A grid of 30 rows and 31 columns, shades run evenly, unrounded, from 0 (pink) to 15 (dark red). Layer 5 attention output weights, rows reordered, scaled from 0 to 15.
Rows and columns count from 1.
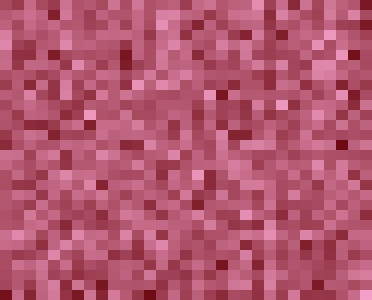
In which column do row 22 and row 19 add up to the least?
21
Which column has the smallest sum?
15
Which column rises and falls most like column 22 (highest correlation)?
28
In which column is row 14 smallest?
19
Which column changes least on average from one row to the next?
10
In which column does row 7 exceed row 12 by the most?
11
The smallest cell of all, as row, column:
30, 31
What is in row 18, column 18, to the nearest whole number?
12
